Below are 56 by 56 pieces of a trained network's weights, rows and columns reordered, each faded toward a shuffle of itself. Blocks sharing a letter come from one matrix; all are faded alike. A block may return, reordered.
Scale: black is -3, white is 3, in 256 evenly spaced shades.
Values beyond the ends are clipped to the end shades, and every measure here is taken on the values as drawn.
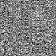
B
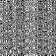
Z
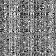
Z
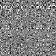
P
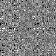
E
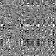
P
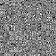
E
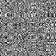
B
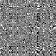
P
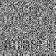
B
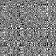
P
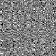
E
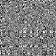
P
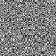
B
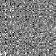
P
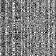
Z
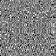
E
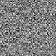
B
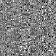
E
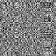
B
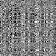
Z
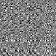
P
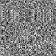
B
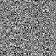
B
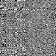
E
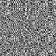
B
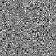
P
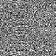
B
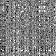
Z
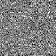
B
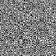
B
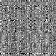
Z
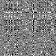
P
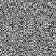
B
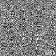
B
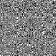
P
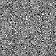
P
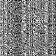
Z
